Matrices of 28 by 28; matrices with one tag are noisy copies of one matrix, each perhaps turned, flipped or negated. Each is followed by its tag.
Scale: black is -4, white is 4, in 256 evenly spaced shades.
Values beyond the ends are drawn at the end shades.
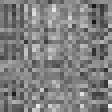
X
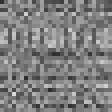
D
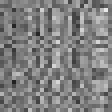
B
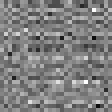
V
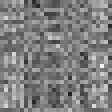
X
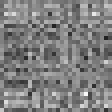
X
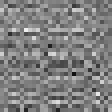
V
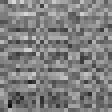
B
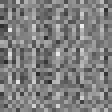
V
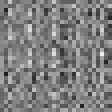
V
